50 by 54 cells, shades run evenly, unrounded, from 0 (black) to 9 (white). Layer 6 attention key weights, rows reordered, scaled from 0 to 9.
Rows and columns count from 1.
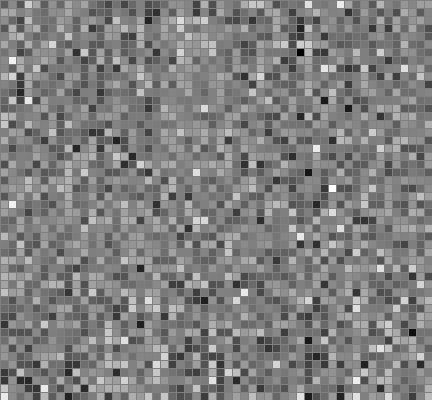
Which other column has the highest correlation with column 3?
10
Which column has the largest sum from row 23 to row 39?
19
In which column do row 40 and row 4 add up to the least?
38
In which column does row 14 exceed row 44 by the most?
26
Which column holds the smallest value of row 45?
40
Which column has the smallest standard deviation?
7
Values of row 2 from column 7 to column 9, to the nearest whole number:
5 5 6
